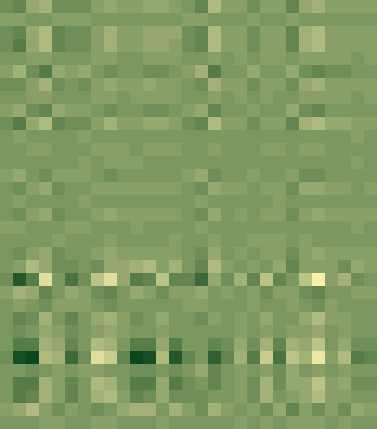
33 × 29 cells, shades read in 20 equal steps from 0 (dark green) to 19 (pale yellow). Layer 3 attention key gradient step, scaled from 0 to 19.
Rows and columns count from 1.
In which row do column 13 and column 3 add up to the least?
28
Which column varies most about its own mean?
25
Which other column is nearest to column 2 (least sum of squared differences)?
6
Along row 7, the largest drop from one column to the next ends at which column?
5
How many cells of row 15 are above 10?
4
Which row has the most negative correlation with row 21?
29
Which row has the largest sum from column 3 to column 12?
21
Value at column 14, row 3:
11
